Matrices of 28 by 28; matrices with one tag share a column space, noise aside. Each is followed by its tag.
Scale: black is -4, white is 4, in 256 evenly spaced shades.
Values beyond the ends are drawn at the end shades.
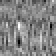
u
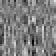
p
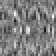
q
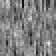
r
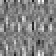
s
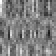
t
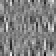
s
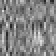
u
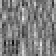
r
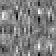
q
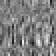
p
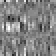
s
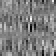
s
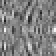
q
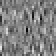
q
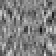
q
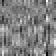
p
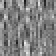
r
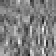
p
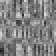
t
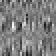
s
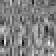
p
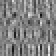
t
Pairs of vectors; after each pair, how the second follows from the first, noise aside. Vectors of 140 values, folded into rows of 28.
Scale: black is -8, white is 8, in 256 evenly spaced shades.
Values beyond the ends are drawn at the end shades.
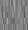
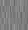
wrapped around, negated, shrunk.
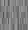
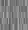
negated.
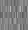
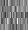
reversed, scaled up.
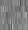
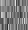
reversed, scaled up.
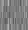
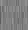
wrapped around, negated, shrunk.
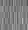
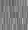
sign-scrambled.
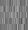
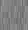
wrapped around, negated, shrunk.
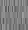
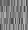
reversed, scaled up.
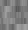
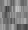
negated, scaled up.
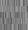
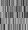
reversed, scaled up.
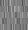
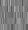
sign-scrambled.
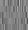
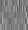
negated.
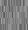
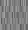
sign-scrambled.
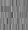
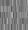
negated.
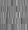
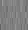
wrapped around, negated, shrunk.
